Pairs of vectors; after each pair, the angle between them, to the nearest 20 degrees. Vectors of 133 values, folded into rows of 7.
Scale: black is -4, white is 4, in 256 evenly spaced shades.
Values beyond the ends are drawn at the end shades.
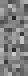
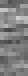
80 degrees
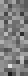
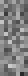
40 degrees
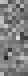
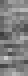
120 degrees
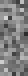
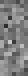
40 degrees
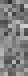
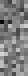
60 degrees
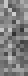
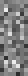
80 degrees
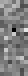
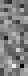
100 degrees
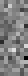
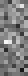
80 degrees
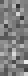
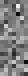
160 degrees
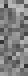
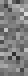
60 degrees
